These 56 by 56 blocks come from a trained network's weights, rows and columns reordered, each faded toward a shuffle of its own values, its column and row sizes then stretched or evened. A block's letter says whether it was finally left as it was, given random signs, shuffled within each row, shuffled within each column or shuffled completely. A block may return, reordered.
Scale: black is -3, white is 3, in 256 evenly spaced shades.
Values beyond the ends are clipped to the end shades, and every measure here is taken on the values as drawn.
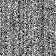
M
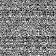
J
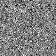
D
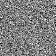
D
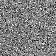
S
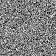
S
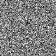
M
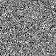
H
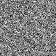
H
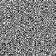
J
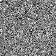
D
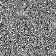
M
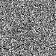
D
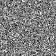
M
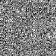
J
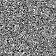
M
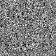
D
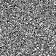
S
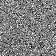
S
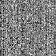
J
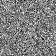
S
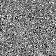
H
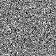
M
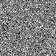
H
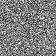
S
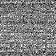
J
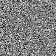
M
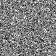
S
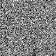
D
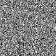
D
